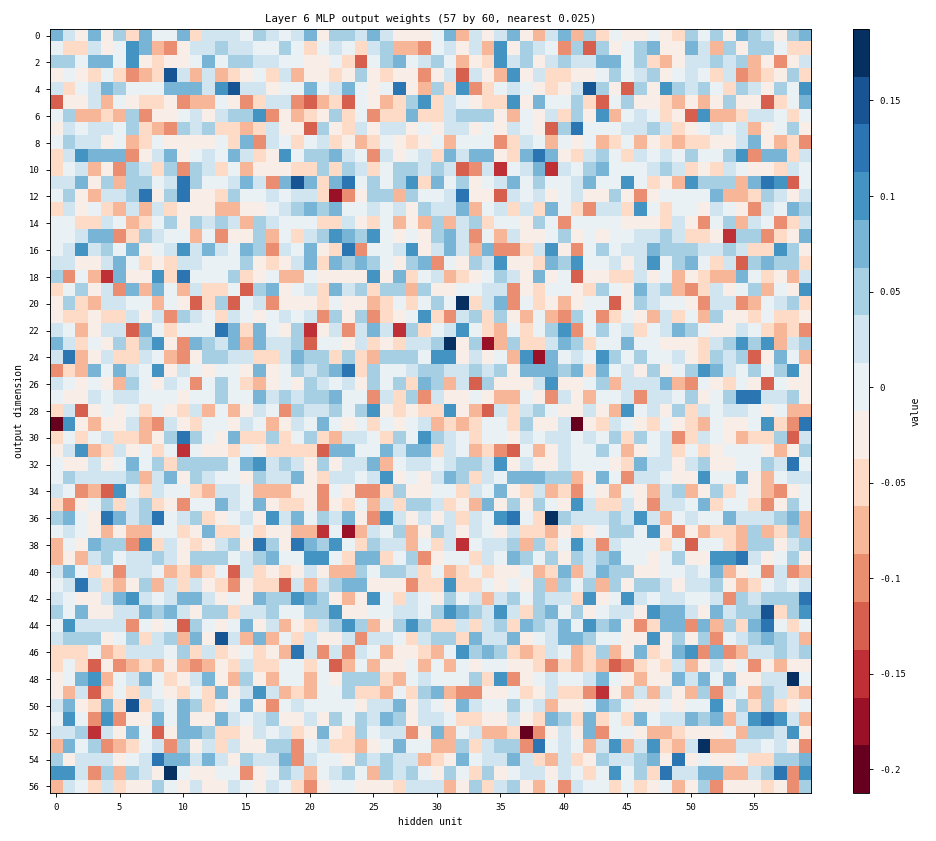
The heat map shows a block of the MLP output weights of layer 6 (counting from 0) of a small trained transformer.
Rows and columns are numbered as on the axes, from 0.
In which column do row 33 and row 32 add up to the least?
45
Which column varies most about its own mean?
10
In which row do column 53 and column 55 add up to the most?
27
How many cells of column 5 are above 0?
19
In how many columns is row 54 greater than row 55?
26
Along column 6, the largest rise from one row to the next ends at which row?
50
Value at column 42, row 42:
0.1
